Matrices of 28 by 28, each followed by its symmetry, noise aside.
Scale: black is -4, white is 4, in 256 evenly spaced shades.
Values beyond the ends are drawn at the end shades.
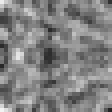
mirrored top to bottom.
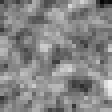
no symmetry.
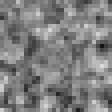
antisymmetric.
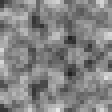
mirrored top to bottom.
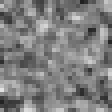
no symmetry.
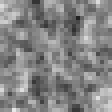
same after a half turn.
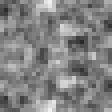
mirrored top to bottom.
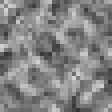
symmetric.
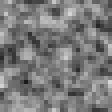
no symmetry.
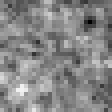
symmetric across the other diagonal.
